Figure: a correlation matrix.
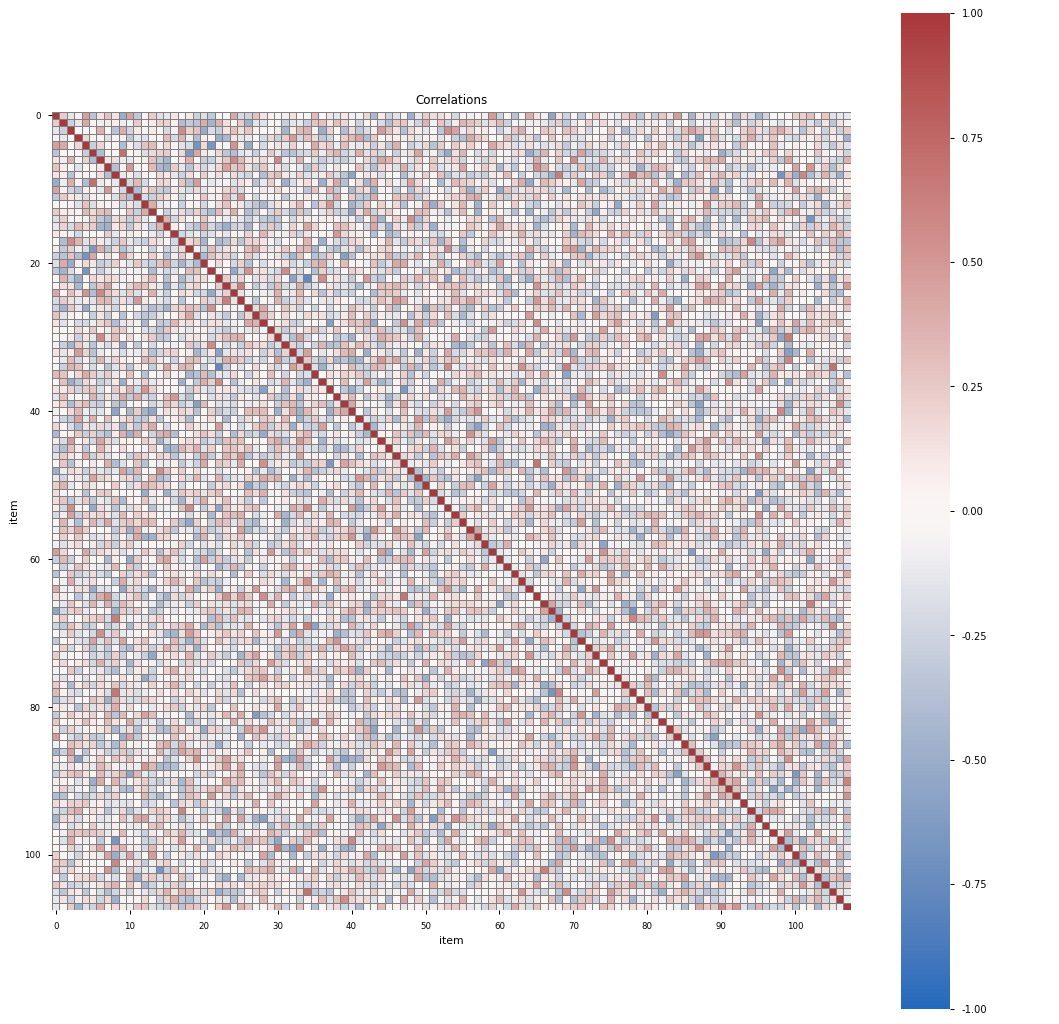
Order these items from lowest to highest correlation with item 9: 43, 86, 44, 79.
44, 79, 86, 43
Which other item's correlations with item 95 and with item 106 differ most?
28
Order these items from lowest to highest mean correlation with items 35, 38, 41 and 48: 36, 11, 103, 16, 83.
36, 83, 103, 11, 16
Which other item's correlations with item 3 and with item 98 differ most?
75
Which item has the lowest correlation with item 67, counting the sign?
78
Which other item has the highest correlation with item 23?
25
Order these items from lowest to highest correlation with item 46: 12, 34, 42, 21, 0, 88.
21, 0, 42, 34, 12, 88
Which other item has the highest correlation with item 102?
66
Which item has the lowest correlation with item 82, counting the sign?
105
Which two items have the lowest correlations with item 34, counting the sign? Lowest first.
22, 36
